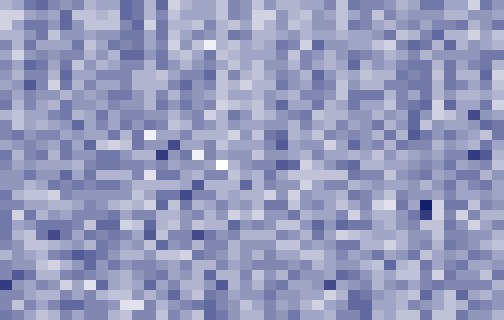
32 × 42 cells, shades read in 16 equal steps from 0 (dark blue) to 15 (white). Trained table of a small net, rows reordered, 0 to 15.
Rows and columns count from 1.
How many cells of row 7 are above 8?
20
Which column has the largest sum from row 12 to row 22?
22
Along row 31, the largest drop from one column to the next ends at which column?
13
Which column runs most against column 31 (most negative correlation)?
38
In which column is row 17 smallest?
24
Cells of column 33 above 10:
6
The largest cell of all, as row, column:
17, 19
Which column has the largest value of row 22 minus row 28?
2
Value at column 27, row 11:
6
